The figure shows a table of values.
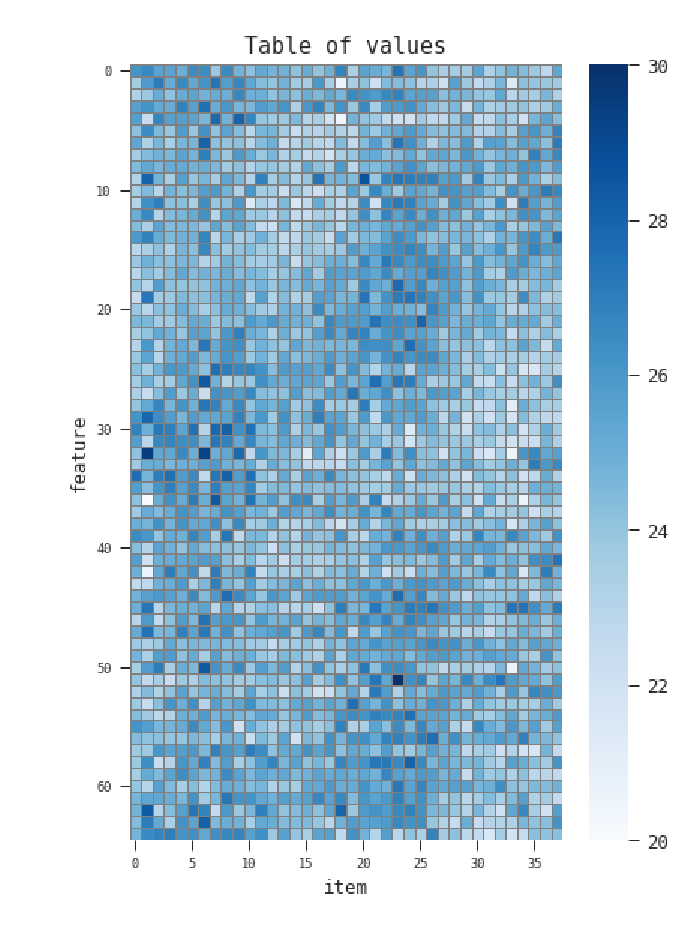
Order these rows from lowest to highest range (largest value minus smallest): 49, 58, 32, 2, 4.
49, 2, 58, 4, 32
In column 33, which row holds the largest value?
45
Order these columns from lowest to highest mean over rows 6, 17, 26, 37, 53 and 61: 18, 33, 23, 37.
33, 37, 18, 23
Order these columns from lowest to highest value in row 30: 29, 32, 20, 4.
29, 32, 20, 4
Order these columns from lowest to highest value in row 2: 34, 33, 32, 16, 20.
33, 34, 16, 32, 20
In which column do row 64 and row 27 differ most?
1
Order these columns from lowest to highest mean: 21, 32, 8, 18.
32, 18, 21, 8
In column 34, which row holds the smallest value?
36
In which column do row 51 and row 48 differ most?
23
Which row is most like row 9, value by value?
19
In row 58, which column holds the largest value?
24
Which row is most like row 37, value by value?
59
